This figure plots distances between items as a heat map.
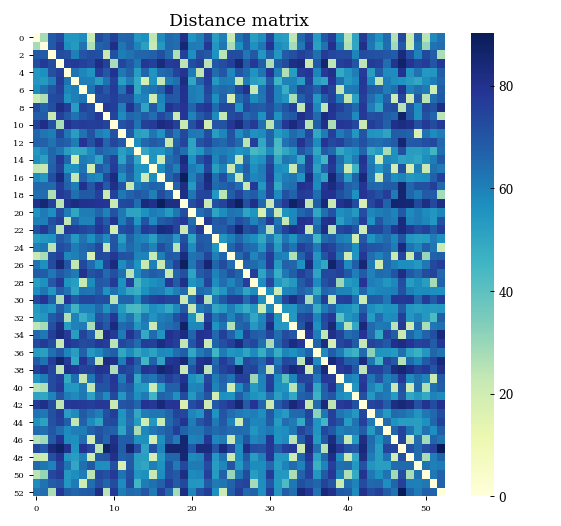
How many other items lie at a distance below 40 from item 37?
3
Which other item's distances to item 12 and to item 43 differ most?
17
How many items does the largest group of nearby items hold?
10
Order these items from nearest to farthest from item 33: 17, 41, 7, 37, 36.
7, 41, 36, 17, 37
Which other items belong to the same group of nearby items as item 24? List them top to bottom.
2, 9, 18, 52
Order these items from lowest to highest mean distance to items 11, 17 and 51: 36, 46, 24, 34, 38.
36, 24, 46, 34, 38
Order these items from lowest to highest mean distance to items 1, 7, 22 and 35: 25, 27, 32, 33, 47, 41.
25, 33, 41, 32, 27, 47
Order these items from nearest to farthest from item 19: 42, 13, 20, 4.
42, 13, 20, 4
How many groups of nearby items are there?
13
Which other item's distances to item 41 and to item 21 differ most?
23
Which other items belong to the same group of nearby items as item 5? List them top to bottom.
14, 16, 26, 44
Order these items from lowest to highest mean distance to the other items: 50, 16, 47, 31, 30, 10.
31, 50, 16, 30, 10, 47
